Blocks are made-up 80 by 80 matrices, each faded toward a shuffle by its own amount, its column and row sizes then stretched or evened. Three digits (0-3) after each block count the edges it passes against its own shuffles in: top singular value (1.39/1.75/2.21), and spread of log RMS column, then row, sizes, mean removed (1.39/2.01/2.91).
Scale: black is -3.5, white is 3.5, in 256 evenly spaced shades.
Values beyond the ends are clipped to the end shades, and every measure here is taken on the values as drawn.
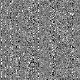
1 3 0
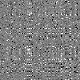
3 2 2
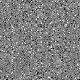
2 1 0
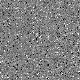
0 1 0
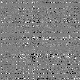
0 2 3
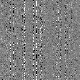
1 3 0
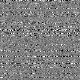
1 0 3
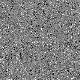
0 1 1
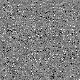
1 1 1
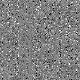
1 2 0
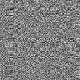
3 0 2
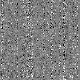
0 3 1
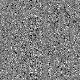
0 2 0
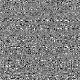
2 0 3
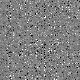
0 2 1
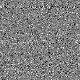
1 1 2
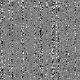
2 3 1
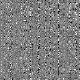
2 3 1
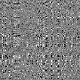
3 2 2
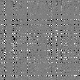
3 3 3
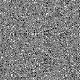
2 1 0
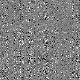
0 3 1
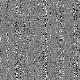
0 3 0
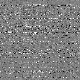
2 0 3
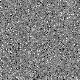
0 1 0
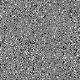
0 2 1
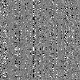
2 3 1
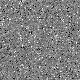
0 0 0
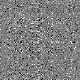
2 2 1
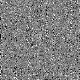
1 2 0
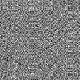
3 1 0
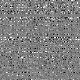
2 1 3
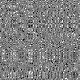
3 1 0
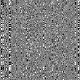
3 3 0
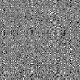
3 2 1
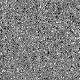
0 1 1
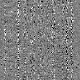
2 3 0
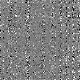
0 3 2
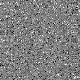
2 0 0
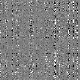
2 3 2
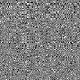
3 1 2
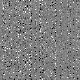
0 3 0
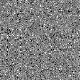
2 1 1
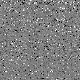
1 0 2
